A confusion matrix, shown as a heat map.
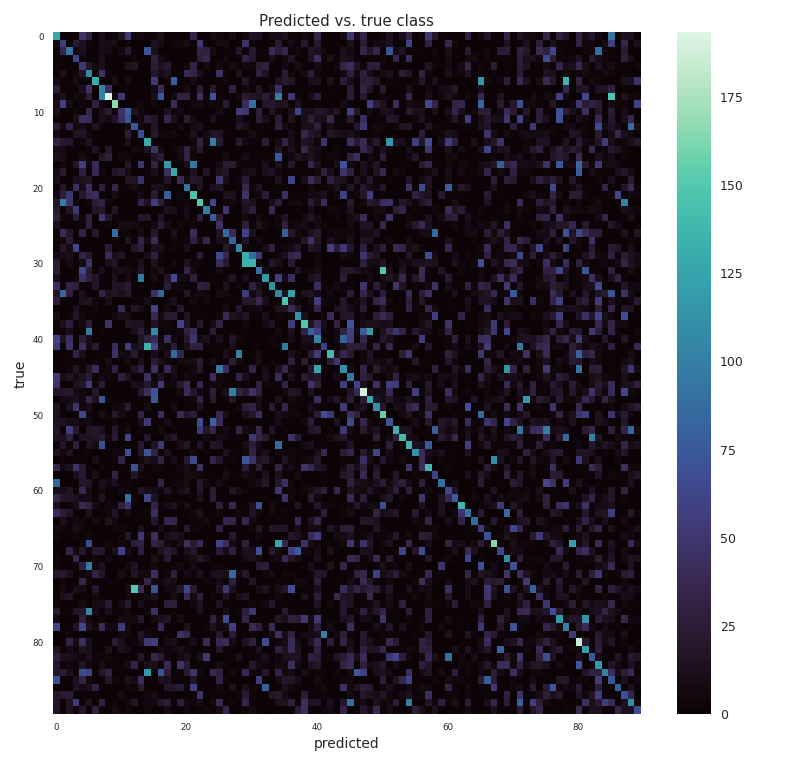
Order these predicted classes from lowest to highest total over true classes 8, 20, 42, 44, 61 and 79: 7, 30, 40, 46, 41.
46, 30, 41, 7, 40
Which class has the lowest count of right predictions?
16
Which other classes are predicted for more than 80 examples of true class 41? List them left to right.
14, 35, 71
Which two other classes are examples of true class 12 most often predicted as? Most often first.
88, 83
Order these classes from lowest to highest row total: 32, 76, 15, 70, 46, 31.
70, 15, 76, 31, 32, 46
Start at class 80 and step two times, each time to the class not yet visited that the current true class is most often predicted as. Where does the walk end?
13
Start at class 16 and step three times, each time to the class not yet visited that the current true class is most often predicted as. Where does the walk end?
15
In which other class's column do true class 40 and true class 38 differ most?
44
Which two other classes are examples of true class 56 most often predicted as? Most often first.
67, 29
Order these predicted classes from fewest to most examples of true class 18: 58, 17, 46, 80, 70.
46, 58, 70, 17, 80
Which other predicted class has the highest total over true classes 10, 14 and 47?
51
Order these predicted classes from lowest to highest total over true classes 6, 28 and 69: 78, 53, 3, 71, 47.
53, 47, 71, 3, 78
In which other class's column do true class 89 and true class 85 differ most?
66
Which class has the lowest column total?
64
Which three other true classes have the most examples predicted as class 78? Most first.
6, 53, 26
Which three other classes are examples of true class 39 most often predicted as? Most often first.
48, 15, 5
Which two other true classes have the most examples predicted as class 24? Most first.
14, 51
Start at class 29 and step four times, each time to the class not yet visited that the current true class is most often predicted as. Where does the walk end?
5
